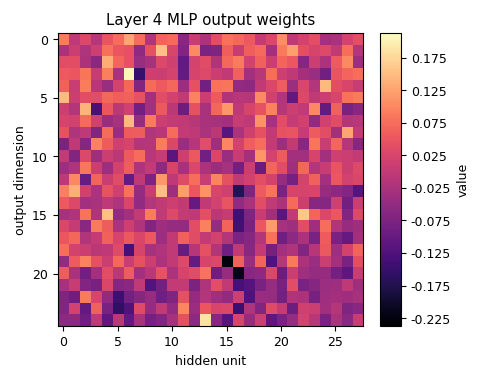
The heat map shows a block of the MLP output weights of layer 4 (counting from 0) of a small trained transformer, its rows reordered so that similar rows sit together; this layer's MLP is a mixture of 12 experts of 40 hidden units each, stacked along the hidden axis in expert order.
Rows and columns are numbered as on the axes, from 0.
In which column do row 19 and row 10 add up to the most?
18
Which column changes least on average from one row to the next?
17
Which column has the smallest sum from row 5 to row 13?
16
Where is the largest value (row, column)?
3, 6
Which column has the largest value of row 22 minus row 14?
2
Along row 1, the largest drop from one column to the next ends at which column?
13
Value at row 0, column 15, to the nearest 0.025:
0.075
